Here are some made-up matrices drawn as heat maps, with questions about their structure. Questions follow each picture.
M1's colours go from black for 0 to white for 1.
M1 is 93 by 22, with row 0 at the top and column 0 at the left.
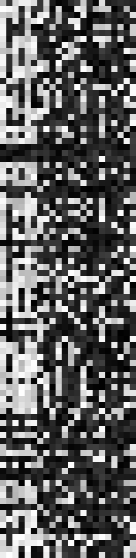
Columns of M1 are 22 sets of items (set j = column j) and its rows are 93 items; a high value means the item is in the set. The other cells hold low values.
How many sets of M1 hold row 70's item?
5
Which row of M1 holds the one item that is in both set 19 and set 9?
59
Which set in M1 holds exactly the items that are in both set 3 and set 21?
14
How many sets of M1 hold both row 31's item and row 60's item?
0
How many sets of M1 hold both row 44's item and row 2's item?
8
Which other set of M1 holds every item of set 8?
12
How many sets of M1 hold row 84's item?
1
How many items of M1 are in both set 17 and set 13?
4
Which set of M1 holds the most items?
4
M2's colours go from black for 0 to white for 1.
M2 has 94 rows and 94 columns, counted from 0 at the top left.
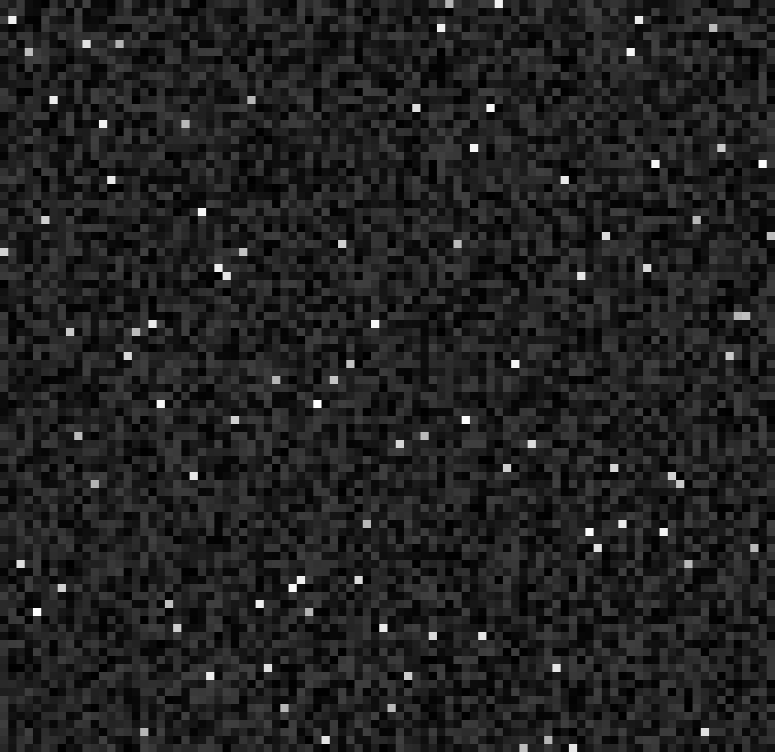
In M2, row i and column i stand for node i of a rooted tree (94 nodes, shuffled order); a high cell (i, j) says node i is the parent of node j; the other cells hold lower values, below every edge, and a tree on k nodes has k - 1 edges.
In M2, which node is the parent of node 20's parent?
65
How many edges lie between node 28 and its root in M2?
5
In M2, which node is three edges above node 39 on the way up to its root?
75
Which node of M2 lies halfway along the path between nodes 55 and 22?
12
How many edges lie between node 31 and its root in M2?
2
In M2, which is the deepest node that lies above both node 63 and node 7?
29
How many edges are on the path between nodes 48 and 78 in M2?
9
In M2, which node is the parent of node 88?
44
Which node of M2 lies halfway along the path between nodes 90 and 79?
92
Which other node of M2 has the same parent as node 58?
52
